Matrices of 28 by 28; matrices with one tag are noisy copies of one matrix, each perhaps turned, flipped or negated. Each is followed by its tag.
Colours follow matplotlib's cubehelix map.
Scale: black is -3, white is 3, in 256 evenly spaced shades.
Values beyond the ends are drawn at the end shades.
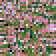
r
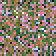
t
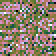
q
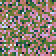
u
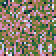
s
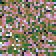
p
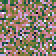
u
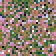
u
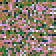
q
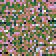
q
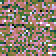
q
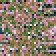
s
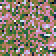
p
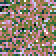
s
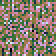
q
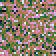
p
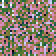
q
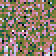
s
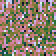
s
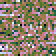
s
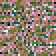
q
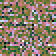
q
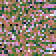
s
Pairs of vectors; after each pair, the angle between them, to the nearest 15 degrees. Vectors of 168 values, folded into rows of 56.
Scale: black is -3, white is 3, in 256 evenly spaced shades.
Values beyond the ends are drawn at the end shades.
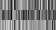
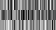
30 degrees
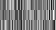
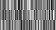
30 degrees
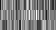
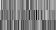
150 degrees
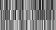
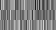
45 degrees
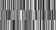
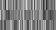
75 degrees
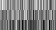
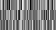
90 degrees
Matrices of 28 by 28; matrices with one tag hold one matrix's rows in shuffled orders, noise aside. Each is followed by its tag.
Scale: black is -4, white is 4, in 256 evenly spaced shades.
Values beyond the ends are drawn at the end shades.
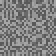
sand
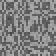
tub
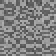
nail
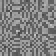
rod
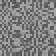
rod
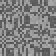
tub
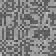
tub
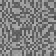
rod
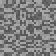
nail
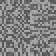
tub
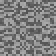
nail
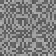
sand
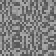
rod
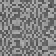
rod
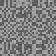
sand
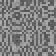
rod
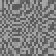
rod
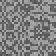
tub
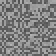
tub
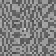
rod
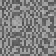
rod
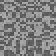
nail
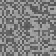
tub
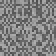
sand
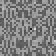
sand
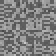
nail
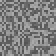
tub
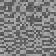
nail
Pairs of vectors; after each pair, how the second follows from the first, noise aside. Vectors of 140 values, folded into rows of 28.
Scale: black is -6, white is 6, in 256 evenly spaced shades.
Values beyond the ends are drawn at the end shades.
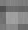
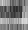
reversed, negated, scaled up.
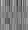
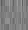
negated, shrunk.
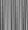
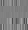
wrapped around, partly zeroed.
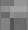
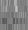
reversed, negated, partly zeroed.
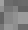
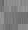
negated, shrunk.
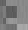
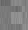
reversed, negated, shrunk.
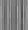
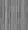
reversed, negated, shrunk.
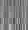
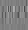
reversed, negated, partly zeroed.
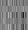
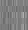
negated, shrunk.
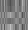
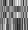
reversed, scaled up.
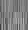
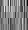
reversed, scaled up.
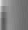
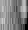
reversed, negated, scaled up.
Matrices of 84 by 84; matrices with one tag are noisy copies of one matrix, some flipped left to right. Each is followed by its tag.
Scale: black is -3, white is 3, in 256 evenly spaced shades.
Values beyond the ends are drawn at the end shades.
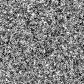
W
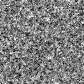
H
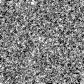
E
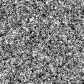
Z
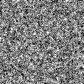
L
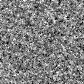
W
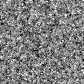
W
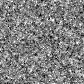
Z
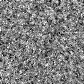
W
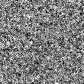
H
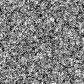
Z
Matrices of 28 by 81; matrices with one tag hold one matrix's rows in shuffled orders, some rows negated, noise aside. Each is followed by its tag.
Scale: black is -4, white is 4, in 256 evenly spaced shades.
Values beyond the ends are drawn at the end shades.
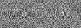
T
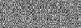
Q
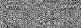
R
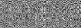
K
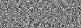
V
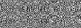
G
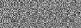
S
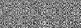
K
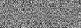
Q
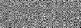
K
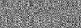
V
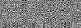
T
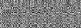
S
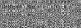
T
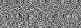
V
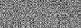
Q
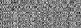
S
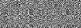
V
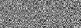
K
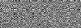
S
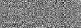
T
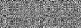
R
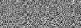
G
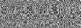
G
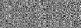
K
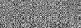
Q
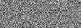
Q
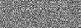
Q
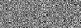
K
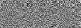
G
